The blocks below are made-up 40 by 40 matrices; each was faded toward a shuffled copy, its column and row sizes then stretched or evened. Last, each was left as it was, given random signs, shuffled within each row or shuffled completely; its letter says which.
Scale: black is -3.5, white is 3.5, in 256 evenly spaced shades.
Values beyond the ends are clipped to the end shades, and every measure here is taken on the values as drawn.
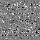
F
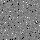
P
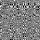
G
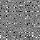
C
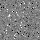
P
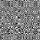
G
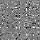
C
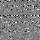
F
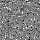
P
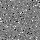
P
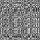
G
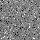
P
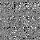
C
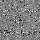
F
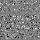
F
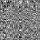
G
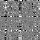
G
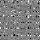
G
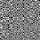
G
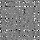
C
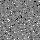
P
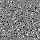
F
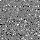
F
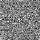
F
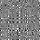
G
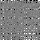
G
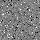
P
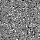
P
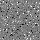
P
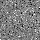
P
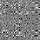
G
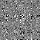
C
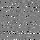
F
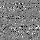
F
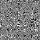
C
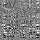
G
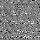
F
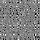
G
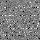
F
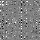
C
